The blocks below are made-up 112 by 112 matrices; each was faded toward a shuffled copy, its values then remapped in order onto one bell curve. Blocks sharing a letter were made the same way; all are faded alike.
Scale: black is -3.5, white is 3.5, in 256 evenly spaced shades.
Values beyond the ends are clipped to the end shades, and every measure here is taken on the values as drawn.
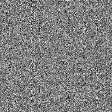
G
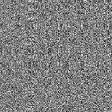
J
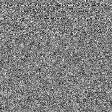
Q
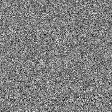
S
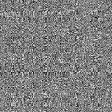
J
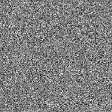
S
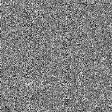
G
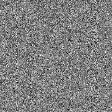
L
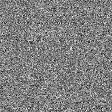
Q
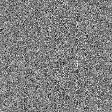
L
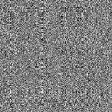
J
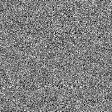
Q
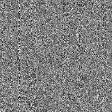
G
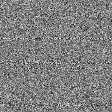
Q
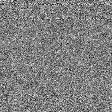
S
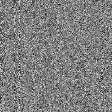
L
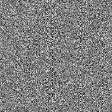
G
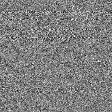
Q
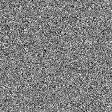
Q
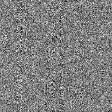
L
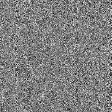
G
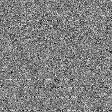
Q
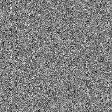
L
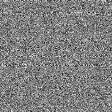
Q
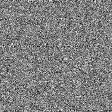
Q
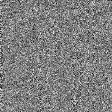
L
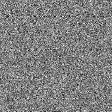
S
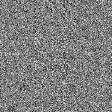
L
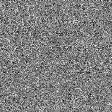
S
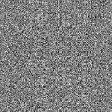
J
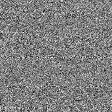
S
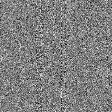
L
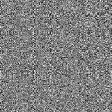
J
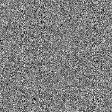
G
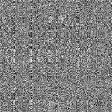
J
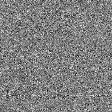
Q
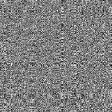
J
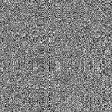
J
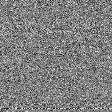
Q
